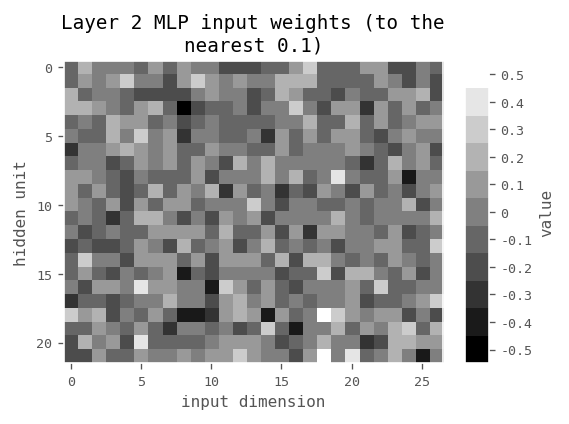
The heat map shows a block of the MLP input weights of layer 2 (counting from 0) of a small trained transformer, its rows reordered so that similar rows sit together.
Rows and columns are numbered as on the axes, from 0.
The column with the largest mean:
5
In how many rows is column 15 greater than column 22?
7
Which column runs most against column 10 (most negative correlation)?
11
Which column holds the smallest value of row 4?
8
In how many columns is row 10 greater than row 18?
11
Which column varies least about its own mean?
2
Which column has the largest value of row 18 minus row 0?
18
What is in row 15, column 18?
0.3
